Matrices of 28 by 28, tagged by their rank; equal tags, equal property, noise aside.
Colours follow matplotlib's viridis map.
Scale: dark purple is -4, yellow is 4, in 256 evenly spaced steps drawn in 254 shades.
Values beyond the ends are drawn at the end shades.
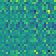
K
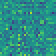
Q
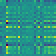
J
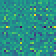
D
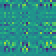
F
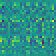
K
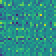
D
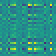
J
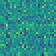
Q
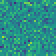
Q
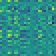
K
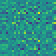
K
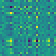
F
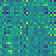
K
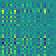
F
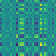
J
